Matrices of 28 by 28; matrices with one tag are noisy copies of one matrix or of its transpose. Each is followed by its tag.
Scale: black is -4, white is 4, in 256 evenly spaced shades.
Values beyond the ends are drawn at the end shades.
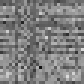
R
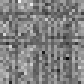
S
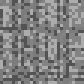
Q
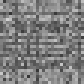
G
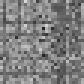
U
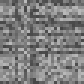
R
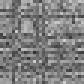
S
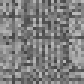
G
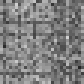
U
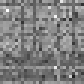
U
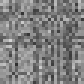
S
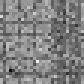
U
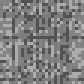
G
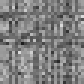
S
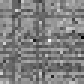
S
